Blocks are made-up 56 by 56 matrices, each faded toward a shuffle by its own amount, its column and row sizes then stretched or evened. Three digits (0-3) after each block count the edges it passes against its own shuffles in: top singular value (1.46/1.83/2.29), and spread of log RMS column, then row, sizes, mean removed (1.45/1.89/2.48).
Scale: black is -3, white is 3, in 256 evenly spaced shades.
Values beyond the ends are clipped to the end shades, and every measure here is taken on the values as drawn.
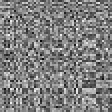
3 2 2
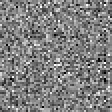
1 1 0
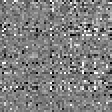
2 2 3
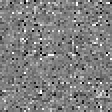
0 1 2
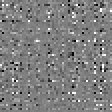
0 3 3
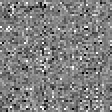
0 2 2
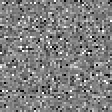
0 0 2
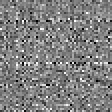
2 1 3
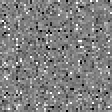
0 2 0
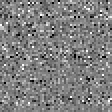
0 1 2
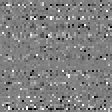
2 1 3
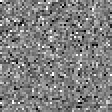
0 1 1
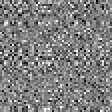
3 1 2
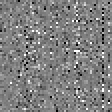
1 3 0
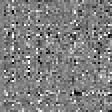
0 3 3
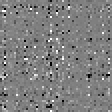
0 3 3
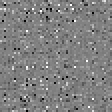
0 2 2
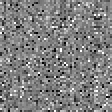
1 0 1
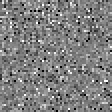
0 0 1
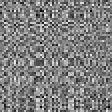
3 2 2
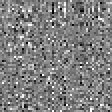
2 2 1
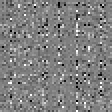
0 3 2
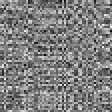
3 2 0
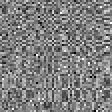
3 1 0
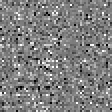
1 1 1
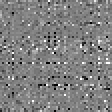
1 2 3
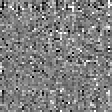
1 1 2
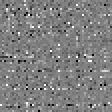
0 2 3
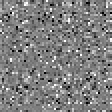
2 1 1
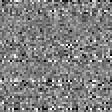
2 0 3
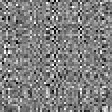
3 3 0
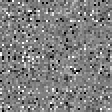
0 2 2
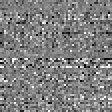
2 0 3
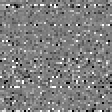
0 0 3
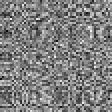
3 0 1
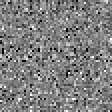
1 1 2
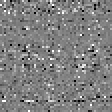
1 2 3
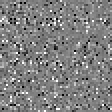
1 1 1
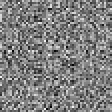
2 1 1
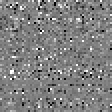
0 2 3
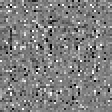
2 1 2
